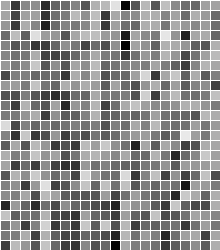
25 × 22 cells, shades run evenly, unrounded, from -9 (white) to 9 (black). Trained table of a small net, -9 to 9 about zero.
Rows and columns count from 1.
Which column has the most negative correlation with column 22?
9
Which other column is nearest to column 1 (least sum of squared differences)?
16
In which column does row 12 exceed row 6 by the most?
17
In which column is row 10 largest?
6
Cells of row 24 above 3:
7
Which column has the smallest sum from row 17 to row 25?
5
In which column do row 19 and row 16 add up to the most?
19
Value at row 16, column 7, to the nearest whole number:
3
